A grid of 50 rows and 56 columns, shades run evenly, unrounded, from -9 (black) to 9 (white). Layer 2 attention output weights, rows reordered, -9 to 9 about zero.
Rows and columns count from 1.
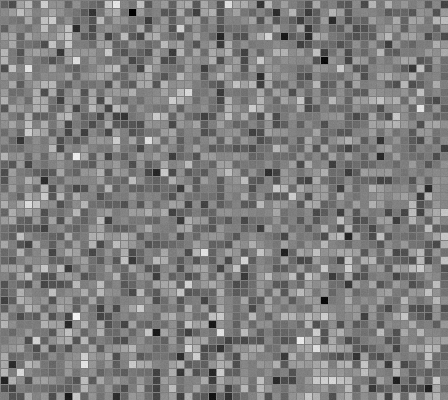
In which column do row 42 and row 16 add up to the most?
28
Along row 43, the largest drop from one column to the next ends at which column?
6
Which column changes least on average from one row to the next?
12
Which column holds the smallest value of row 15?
16
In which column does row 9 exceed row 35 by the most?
43
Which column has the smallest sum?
27
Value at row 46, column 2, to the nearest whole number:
-6
